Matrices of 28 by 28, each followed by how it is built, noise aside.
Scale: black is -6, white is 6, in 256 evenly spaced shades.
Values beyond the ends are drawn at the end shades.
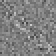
banded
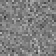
noise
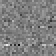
uneven rows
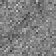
Hankel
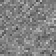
Hankel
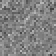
Hankel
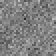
Hankel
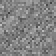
Hankel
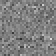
uneven rows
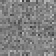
low rank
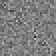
banded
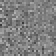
lower triangular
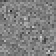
banded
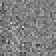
lower triangular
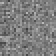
blocks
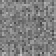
blocks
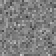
noise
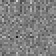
low rank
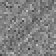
Hankel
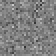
low rank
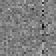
uneven columns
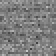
blocks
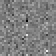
uneven columns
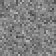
noise
